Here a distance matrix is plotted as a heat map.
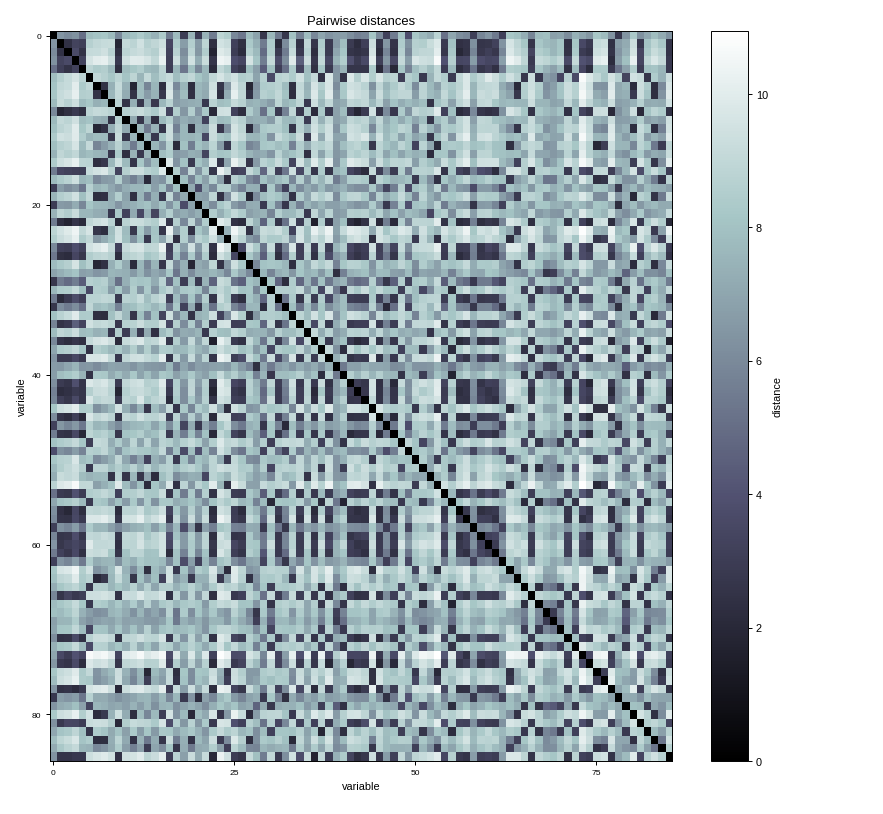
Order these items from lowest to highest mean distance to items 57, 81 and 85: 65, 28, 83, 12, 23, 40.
28, 40, 65, 83, 12, 23
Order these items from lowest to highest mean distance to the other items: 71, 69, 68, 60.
71, 60, 69, 68
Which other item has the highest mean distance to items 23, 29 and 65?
73
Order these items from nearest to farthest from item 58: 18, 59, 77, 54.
18, 54, 59, 77
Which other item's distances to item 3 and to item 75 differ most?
53
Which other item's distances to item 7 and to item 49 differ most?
23
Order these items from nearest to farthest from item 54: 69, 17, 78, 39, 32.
32, 78, 39, 69, 17
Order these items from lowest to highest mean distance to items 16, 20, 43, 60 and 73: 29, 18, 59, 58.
59, 29, 58, 18
